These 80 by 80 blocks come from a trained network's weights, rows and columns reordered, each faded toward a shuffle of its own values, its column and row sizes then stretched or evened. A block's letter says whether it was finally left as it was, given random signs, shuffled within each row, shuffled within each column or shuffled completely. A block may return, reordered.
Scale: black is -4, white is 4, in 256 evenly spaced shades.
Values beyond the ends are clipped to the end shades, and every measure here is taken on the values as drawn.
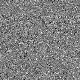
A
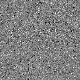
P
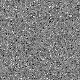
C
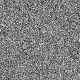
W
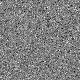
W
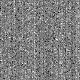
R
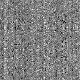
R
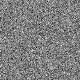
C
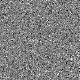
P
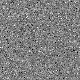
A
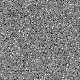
W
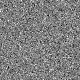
W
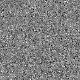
P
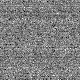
A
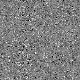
P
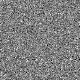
A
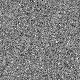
W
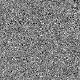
P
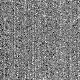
C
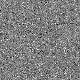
A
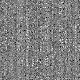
R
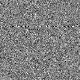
P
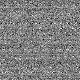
A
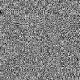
R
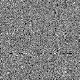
R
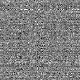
R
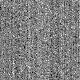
C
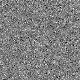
A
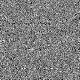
P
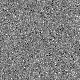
W
